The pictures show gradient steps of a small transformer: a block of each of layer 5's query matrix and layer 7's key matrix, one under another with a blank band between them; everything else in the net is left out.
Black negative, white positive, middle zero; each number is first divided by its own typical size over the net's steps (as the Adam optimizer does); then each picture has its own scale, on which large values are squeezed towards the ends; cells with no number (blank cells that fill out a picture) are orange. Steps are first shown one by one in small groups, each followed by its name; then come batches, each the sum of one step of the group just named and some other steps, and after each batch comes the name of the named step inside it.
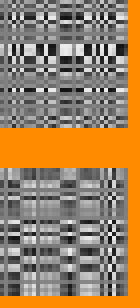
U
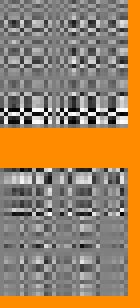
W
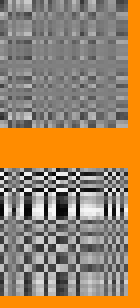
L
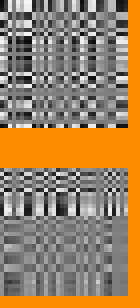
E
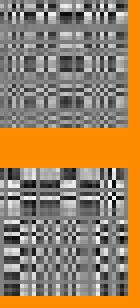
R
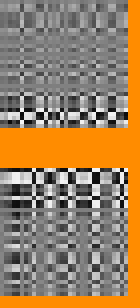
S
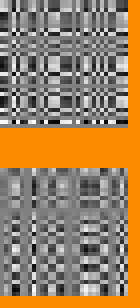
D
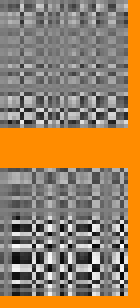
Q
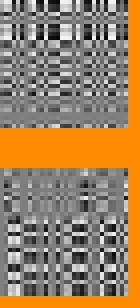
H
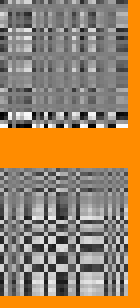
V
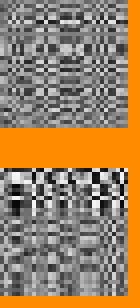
U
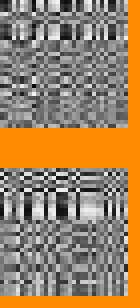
L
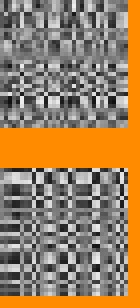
S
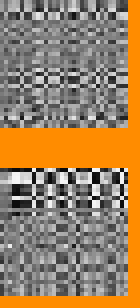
S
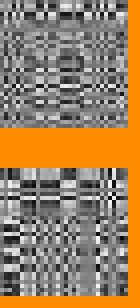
R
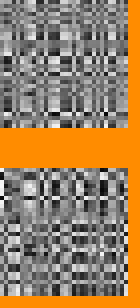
H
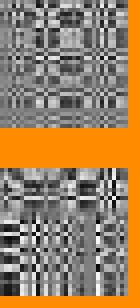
R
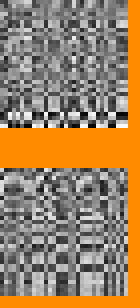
V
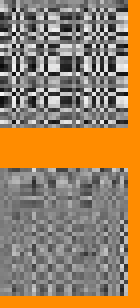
D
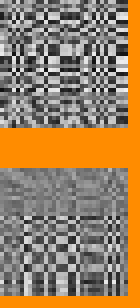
U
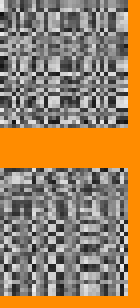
D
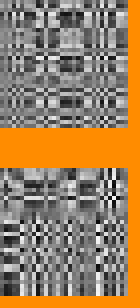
R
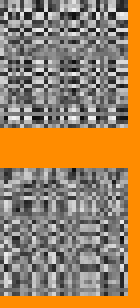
R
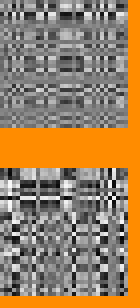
R
